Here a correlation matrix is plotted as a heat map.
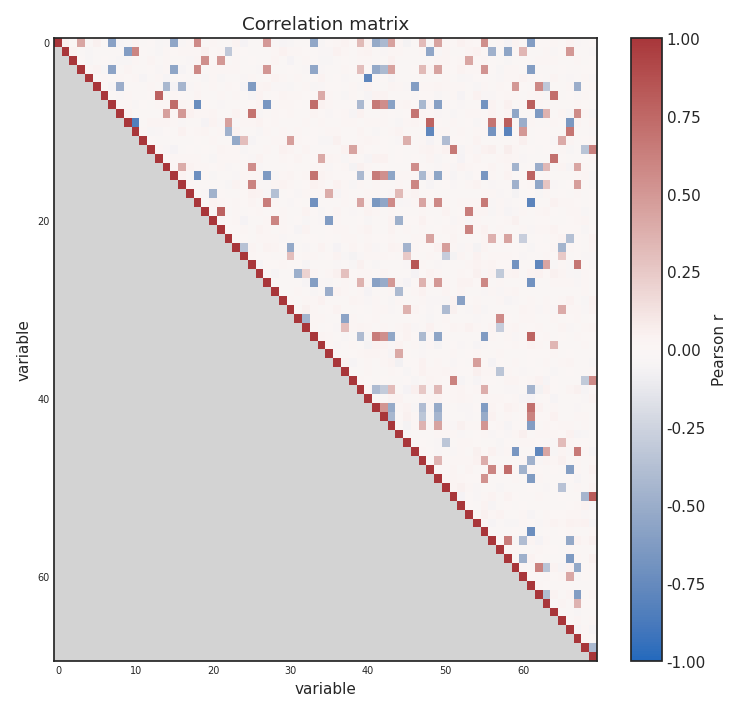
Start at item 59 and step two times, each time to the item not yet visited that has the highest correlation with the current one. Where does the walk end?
5
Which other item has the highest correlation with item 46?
25
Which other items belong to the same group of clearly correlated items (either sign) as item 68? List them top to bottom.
12, 38, 51, 69
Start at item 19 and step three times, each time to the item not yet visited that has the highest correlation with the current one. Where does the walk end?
2
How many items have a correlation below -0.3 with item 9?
4
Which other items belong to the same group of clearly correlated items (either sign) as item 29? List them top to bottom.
52
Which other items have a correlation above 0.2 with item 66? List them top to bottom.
1, 10, 60
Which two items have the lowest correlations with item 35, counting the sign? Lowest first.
20, 28
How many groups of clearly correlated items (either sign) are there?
12
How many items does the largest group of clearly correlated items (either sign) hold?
15
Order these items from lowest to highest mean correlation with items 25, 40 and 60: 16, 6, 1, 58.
58, 6, 1, 16
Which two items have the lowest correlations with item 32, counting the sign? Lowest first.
31, 57
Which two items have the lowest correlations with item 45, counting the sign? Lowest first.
23, 50
